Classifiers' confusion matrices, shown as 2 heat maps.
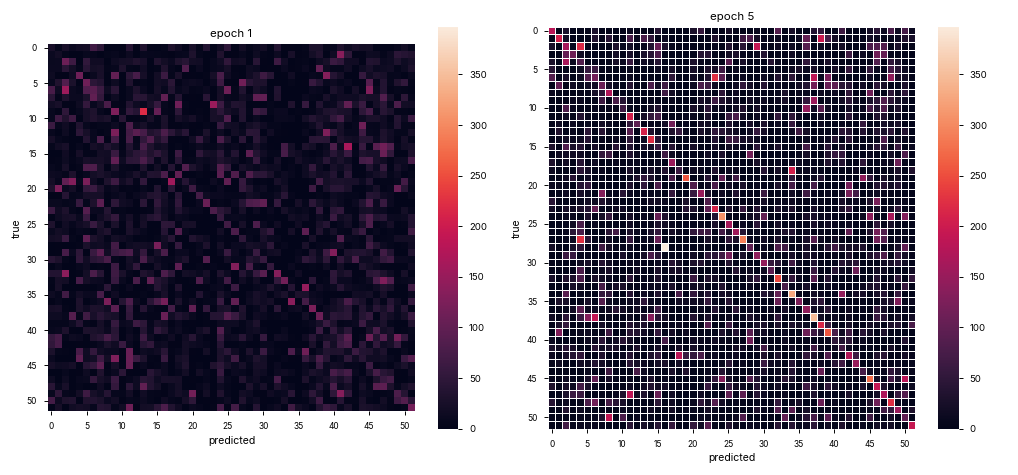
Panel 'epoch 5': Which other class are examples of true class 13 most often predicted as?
11
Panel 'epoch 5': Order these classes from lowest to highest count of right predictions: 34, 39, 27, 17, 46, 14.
17, 46, 14, 39, 27, 34
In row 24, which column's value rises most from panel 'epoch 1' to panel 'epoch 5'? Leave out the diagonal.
48
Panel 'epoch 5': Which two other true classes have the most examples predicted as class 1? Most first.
39, 7
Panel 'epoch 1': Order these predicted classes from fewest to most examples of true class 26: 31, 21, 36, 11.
21, 11, 31, 36
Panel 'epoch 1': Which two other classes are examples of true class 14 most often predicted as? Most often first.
42, 47
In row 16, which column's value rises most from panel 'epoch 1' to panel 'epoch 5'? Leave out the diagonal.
28
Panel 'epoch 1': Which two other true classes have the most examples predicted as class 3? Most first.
19, 38
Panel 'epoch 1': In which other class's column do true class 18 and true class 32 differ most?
2
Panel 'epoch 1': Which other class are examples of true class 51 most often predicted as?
11
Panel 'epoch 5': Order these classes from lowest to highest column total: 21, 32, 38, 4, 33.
33, 21, 38, 32, 4
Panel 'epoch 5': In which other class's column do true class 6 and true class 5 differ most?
23
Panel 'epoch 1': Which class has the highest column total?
9
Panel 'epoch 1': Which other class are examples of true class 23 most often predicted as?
5
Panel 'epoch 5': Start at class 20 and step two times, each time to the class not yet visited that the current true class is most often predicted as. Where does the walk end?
18
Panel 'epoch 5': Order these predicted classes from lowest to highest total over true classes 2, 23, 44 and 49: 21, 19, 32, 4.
21, 19, 32, 4
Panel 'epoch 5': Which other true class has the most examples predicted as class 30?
24
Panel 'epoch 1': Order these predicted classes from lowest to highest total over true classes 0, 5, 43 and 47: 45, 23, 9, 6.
23, 9, 45, 6
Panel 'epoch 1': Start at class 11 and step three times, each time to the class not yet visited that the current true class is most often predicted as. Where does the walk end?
13
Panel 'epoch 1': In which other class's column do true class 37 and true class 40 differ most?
20
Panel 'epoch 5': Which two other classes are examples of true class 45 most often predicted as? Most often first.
50, 24
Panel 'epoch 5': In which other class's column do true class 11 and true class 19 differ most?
44
